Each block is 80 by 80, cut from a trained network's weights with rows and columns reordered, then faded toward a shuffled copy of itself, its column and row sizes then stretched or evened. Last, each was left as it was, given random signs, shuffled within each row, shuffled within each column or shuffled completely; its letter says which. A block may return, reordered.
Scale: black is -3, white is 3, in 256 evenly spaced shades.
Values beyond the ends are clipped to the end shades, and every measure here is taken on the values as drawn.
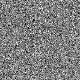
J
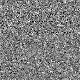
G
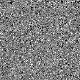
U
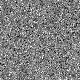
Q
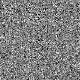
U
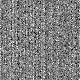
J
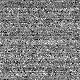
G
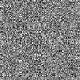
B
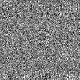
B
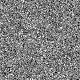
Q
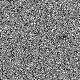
Q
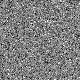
Q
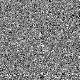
U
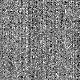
B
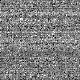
B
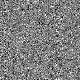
J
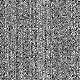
B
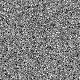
Q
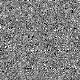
U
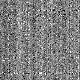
B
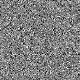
B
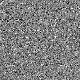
G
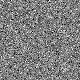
Q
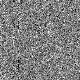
J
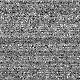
G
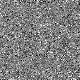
G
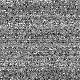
G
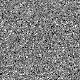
G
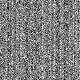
J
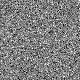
Q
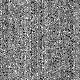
J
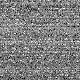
G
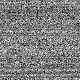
G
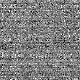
B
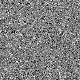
G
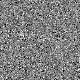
G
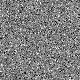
Q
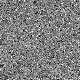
Q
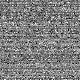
G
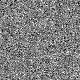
Q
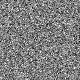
Q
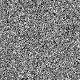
J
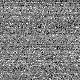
G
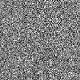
B
